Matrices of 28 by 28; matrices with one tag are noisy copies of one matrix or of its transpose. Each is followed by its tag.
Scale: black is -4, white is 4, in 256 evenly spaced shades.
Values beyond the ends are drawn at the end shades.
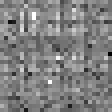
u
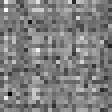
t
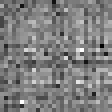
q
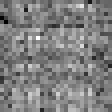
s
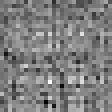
q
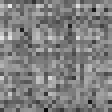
t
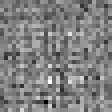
q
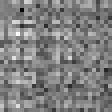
u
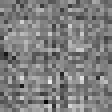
q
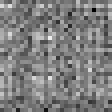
t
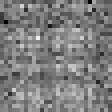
s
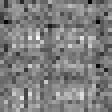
s
